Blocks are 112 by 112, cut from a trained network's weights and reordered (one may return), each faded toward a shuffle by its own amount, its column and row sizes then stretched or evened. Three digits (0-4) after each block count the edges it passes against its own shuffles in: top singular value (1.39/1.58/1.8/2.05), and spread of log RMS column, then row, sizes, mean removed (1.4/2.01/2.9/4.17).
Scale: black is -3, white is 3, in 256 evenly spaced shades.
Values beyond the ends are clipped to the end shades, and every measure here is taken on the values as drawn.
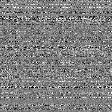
2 1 4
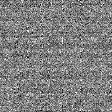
1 2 1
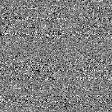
2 1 3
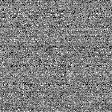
1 1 2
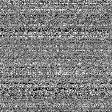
4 1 3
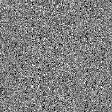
1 3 0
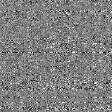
1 2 3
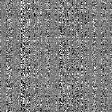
1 4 2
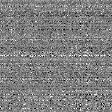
3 2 3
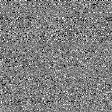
0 0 3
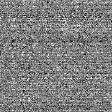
3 2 2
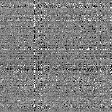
3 3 3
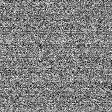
1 0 1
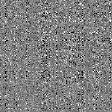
3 3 2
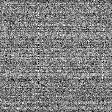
4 2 0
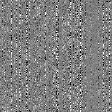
0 4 0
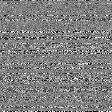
0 0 4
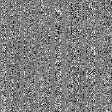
0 4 0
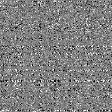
2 2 3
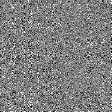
2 3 2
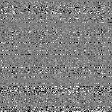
1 2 4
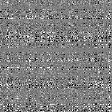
0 3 4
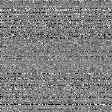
3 1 4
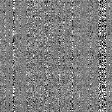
2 4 0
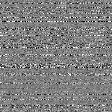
0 0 4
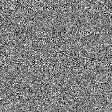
3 0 2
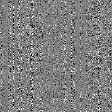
2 4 1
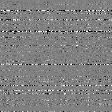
3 1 4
